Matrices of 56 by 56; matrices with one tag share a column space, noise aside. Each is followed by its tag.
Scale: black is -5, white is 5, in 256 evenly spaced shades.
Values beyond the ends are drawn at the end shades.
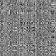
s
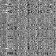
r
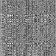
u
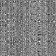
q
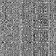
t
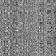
s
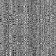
u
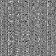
q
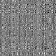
r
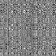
r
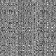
s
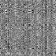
r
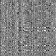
s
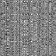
q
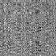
s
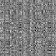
s
